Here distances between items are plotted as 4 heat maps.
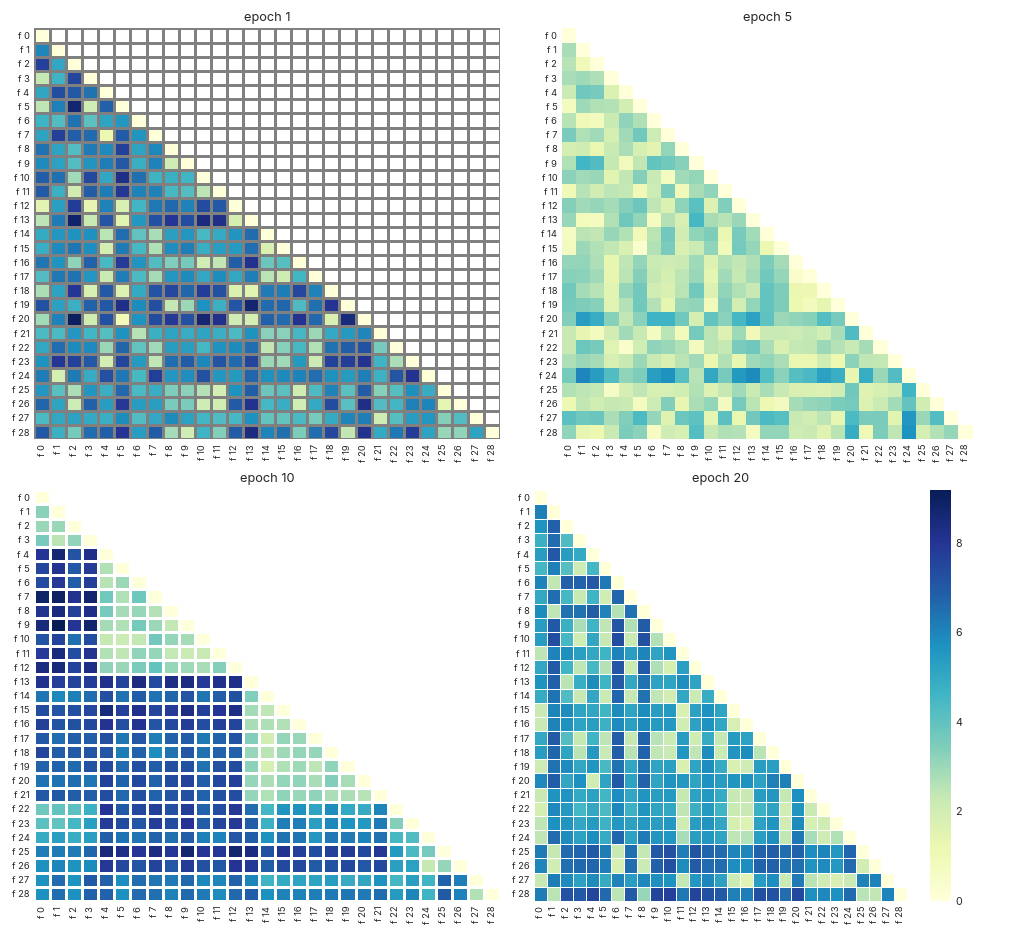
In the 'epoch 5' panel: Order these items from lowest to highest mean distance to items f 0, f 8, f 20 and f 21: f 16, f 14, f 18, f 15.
f 15, f 14, f 16, f 18
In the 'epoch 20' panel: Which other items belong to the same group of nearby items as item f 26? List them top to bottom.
f 1, f 6, f 8, f 25, f 28
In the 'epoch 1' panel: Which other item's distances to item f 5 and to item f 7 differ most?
f 20
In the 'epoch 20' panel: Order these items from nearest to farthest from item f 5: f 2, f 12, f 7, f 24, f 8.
f 7, f 12, f 2, f 24, f 8
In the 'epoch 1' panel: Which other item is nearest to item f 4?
f 7
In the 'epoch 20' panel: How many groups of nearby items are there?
5
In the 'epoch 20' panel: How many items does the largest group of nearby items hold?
10
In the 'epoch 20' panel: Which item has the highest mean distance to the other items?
f 28
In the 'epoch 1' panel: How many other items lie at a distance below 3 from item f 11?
5
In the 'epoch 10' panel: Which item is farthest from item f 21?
f 25
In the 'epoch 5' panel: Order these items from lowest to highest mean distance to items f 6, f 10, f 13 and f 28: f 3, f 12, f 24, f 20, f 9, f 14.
f 3, f 12, f 14, f 9, f 20, f 24
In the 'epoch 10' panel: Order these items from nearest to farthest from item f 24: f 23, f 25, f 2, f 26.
f 26, f 25, f 23, f 2
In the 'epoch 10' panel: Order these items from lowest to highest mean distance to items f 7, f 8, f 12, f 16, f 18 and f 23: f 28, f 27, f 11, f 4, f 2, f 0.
f 11, f 4, f 27, f 28, f 2, f 0
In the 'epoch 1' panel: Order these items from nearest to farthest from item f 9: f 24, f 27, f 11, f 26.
f 26, f 11, f 27, f 24
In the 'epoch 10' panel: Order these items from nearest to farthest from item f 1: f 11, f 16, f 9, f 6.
f 16, f 6, f 11, f 9
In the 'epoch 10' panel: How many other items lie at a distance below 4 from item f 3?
3
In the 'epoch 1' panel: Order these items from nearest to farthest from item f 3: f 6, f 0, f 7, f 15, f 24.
f 0, f 6, f 24, f 15, f 7
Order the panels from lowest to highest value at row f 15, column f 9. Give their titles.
epoch 5, epoch 20, epoch 1, epoch 10
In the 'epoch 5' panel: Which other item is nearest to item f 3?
f 25
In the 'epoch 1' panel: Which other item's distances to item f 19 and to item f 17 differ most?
f 23
